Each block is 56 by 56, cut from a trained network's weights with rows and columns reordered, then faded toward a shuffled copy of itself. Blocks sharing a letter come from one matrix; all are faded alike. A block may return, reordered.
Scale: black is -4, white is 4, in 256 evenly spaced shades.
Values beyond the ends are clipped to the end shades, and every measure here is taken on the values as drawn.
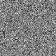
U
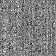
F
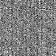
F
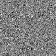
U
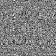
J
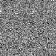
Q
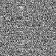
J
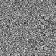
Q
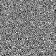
Q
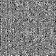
F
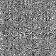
F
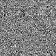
J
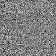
J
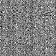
F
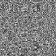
J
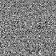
J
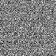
J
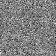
U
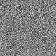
Q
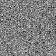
Q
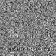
Q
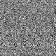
J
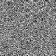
Q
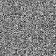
Q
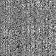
F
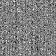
F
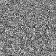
U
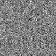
Q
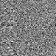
Q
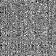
F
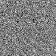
U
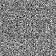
J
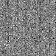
F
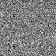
J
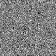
J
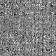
F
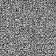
J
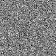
U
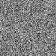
Q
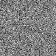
U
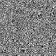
U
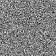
U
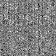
F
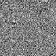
J
